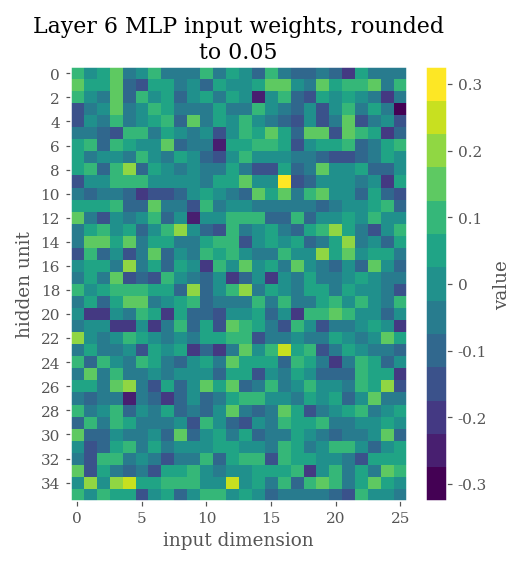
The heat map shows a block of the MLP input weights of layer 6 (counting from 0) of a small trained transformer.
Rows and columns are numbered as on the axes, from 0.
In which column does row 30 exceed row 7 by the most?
11
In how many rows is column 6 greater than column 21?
11
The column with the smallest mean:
25
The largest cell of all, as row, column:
9, 16
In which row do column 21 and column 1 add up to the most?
14
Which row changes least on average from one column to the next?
7
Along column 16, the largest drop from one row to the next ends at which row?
24
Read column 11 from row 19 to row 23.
-0.05 -0.15 -0.15 0.05 -0.2
